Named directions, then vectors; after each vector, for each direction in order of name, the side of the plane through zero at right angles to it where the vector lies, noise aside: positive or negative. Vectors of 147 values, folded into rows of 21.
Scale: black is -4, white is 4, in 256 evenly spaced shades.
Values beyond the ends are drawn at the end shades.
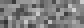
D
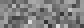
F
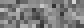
negative, positive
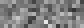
negative, negative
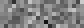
positive, positive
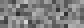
positive, negative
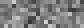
negative, negative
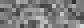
positive, negative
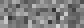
negative, positive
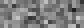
negative, negative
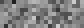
positive, positive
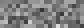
negative, positive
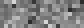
negative, negative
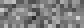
negative, negative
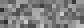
positive, negative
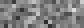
positive, positive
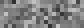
positive, positive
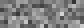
positive, negative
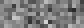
negative, negative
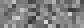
negative, negative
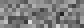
negative, positive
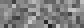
positive, positive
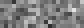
positive, positive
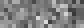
negative, negative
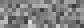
negative, positive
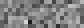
positive, negative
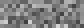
negative, positive
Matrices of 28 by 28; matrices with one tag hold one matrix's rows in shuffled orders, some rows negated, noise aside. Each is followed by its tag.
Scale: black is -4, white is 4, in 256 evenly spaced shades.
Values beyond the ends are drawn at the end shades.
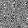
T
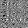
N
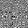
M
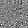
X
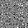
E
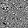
N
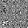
N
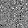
X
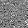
T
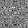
M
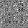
E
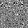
E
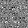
M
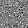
E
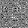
M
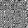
T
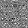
M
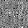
E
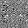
N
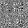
E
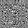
M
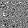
N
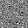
E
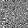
N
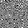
E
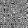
T
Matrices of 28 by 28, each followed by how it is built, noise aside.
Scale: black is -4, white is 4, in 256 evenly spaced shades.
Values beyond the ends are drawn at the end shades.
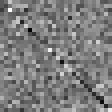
diagonal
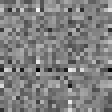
low rank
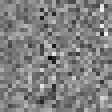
uneven columns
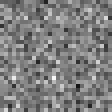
repeating columns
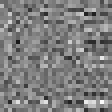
low rank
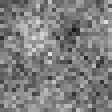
smooth
